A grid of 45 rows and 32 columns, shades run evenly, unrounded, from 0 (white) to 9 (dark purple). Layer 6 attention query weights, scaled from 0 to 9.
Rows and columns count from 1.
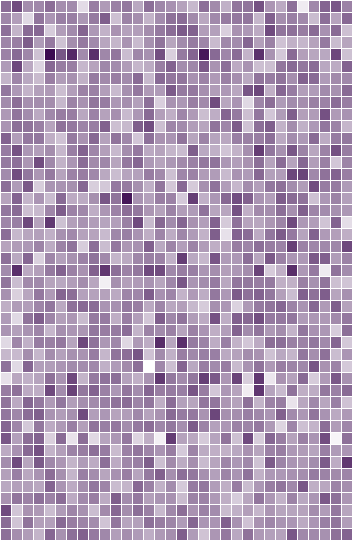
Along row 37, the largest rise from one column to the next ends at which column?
16
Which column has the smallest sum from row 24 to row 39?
2
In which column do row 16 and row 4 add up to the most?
3
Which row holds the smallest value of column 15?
37
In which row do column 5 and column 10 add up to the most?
5
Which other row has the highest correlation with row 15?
13
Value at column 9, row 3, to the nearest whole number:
4
